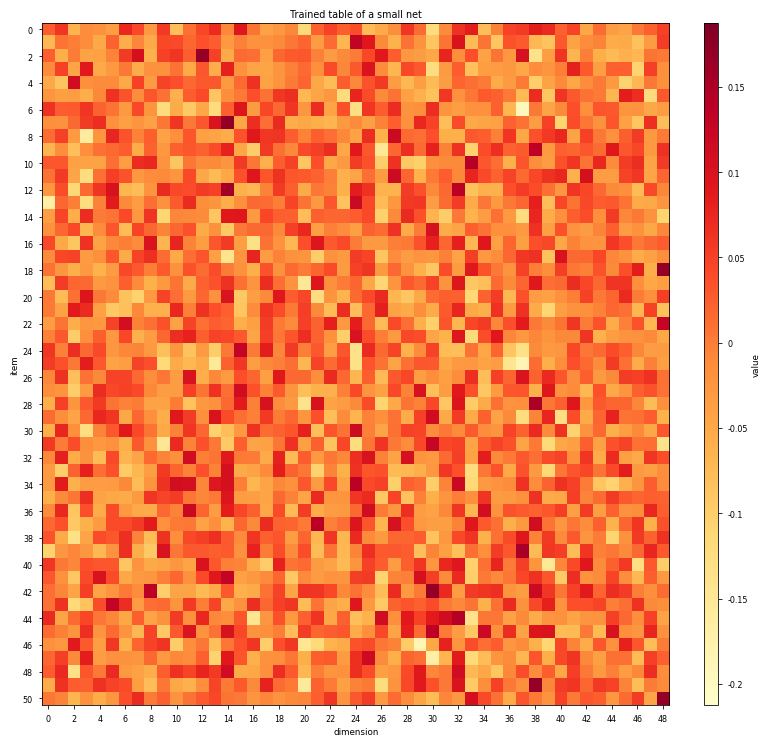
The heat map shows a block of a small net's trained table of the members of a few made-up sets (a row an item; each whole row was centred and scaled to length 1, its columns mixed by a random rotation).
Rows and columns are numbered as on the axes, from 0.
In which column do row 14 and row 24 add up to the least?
37
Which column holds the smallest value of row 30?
3
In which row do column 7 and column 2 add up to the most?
4
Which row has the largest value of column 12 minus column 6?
40
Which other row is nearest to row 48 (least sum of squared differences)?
12
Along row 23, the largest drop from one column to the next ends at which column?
33
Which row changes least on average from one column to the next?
50
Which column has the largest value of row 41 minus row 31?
14
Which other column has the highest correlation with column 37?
9
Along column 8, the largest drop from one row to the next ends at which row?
38
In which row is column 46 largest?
18
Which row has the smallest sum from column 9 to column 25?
25
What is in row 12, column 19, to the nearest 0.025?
0.025
